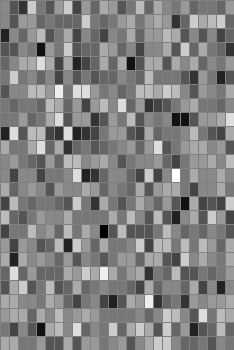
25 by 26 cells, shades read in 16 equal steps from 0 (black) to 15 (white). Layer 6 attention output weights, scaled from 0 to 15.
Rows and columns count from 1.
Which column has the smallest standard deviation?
24
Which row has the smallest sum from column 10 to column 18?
13
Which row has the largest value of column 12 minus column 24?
20
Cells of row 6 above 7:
7
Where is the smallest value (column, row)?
12, 17
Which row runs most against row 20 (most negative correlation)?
19
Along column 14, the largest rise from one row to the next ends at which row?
8
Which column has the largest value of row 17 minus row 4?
5
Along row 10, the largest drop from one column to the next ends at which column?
9
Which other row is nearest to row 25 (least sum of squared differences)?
14
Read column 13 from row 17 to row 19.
5 7 7
